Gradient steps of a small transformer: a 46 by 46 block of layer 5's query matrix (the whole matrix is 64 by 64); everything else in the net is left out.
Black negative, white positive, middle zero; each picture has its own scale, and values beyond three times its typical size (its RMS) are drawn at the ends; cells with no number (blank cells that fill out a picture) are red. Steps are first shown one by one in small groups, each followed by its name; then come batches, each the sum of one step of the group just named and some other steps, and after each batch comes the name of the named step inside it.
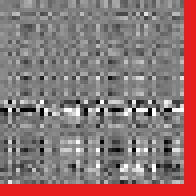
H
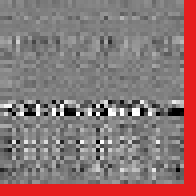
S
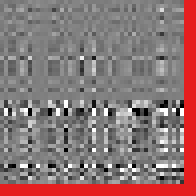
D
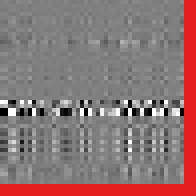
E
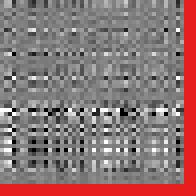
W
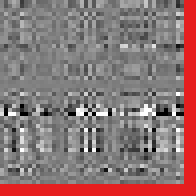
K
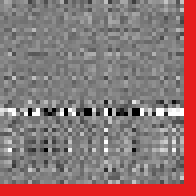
W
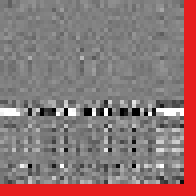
D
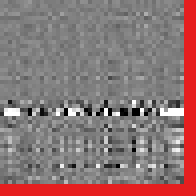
H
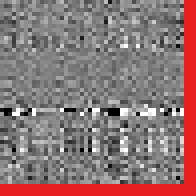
K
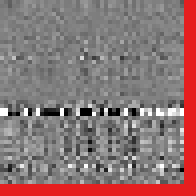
D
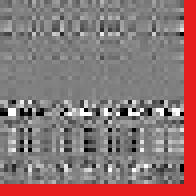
E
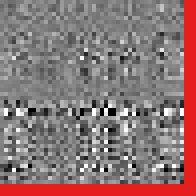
D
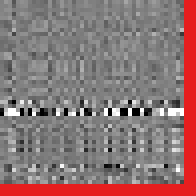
E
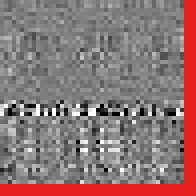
S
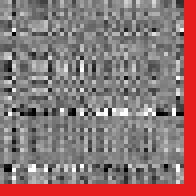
K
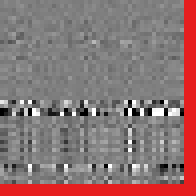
E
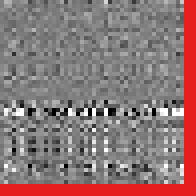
W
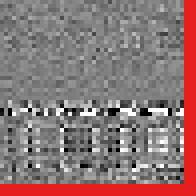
D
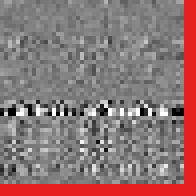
S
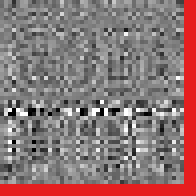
H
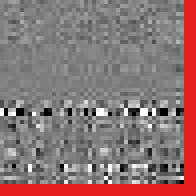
K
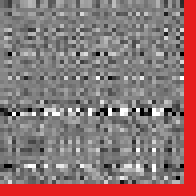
H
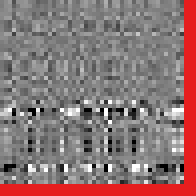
H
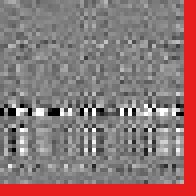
K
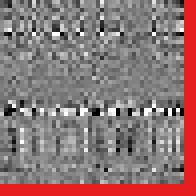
K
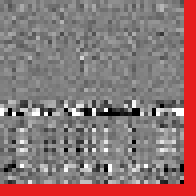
D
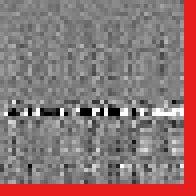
H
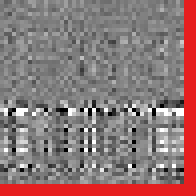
D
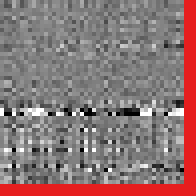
K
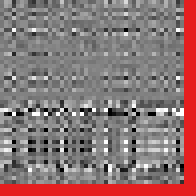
W
